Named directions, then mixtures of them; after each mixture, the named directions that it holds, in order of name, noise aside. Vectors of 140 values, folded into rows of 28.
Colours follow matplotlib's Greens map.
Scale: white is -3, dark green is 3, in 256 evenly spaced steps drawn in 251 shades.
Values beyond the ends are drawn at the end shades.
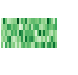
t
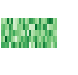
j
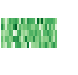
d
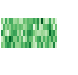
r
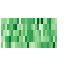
d, r, t.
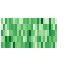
r.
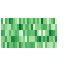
r, t.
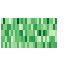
r, t.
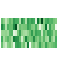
d.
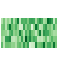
d, j, t.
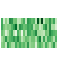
d, r, t.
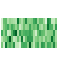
d, r, t.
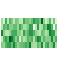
r.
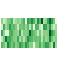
d, j, r.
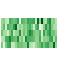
d, r, t.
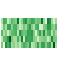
r, t.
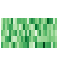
j, t.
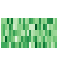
j.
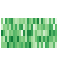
r, t.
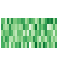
d, j, r.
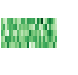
d, j, r.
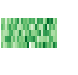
d, j, t.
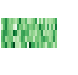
d.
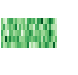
d, j, r.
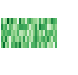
j, r, t.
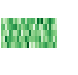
d, j, r.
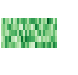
j, t.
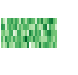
d, j.
